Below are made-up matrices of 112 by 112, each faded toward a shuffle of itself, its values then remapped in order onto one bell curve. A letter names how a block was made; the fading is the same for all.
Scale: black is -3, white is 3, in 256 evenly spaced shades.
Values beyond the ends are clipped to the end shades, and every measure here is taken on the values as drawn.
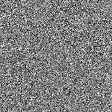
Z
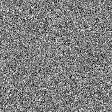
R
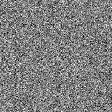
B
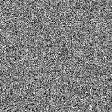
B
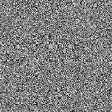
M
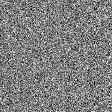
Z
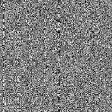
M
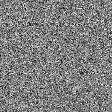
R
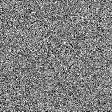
R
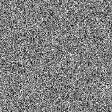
Z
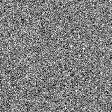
Z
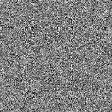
M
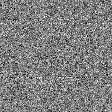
R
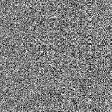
M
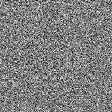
B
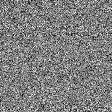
R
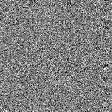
B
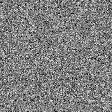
R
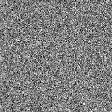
B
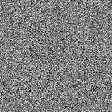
B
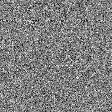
R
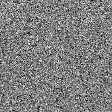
Z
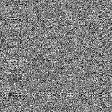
M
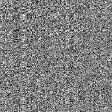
M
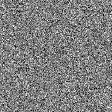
Z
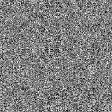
M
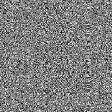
M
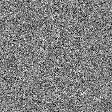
Z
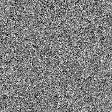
Z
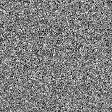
R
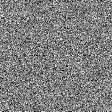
R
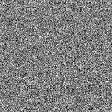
B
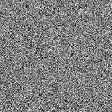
B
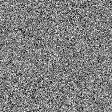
R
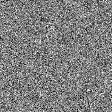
Z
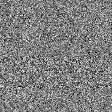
R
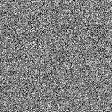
B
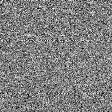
R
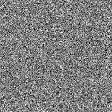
B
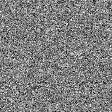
R
